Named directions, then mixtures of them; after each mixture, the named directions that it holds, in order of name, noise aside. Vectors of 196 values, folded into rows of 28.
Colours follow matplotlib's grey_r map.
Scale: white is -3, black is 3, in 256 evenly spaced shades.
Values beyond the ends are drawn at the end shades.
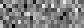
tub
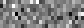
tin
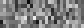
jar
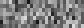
jar.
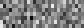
jar, tub.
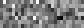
jar, tin, tub.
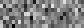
tub.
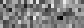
tin, tub.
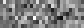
jar, tin, tub.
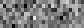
jar, tub.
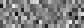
jar, tin, tub.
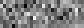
jar, tub.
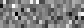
tin.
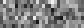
jar, tin, tub.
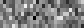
jar, tin, tub.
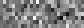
jar, tin, tub.
